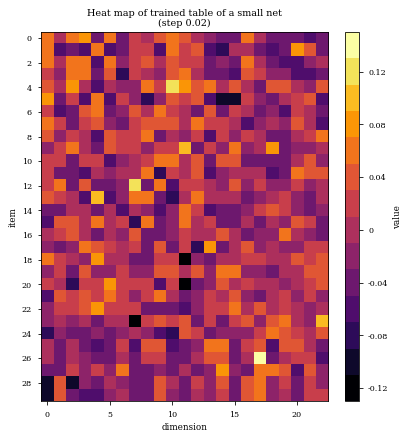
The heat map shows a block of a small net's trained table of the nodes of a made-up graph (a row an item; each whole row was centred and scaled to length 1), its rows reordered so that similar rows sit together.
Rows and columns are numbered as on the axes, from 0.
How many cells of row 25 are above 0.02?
7
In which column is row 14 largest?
11
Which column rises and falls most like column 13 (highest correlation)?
9
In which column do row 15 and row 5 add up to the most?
4
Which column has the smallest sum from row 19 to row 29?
0
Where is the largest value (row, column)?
26, 17
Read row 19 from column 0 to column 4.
-0.02 0.02 -0.04 0.04 -0.02
